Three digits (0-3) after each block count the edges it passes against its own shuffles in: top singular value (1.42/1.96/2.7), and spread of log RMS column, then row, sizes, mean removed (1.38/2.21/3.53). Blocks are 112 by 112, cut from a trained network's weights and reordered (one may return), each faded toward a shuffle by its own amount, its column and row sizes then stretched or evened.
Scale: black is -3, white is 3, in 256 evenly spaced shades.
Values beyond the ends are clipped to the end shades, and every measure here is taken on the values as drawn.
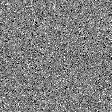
0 1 0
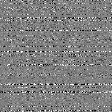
1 1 3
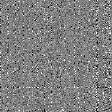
1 3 1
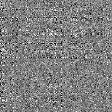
2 2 2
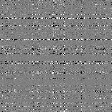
1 2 3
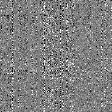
1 3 1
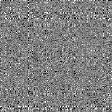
2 2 2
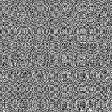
3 1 1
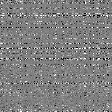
1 2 3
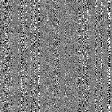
2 3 0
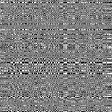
3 1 3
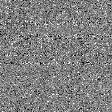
0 0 2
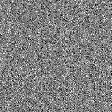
2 1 0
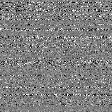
0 0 3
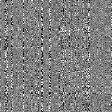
2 3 1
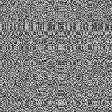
3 0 2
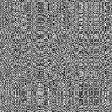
3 2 0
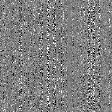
0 3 0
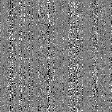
0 3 1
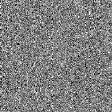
1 2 0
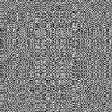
3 2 1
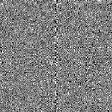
2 2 1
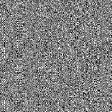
2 2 0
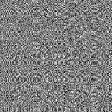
3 1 1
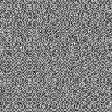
3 0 0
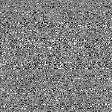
0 0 3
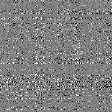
0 2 3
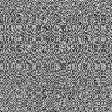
3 0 2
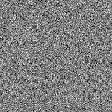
2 0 0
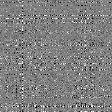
2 2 3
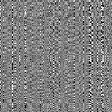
3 3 0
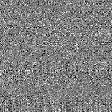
2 0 2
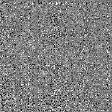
0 2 2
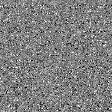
0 0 2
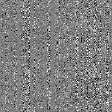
0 3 0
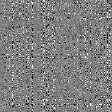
1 3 2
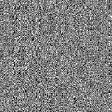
2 2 0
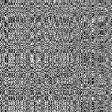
3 3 0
